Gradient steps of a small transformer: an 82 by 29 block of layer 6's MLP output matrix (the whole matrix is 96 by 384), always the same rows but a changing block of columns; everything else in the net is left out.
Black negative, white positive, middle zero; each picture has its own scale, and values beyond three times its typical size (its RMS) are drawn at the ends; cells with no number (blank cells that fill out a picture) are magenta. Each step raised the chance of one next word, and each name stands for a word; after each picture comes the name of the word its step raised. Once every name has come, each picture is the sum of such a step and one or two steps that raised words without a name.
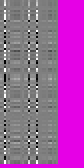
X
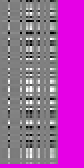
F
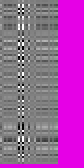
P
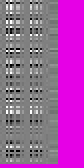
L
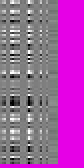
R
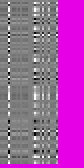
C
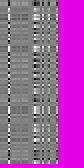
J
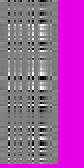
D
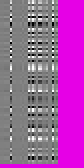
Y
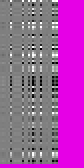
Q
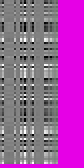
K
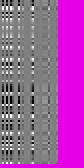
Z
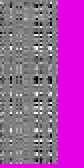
J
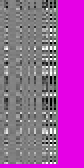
Z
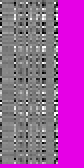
J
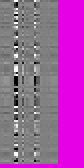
Q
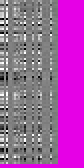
C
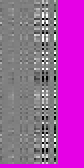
C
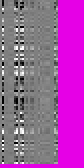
Z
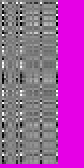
Y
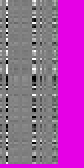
X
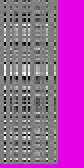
D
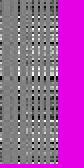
D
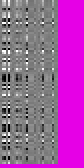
X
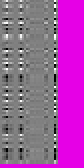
L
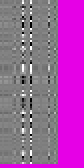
Y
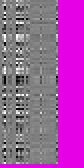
L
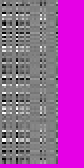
J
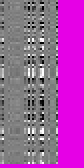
K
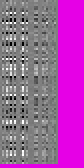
F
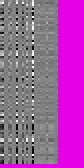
P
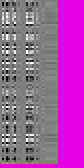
J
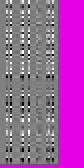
R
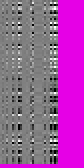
Z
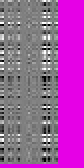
Q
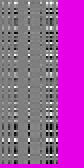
P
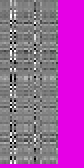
X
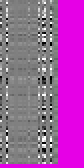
C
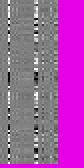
C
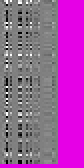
Q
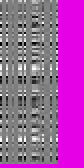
Y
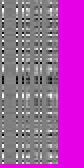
C
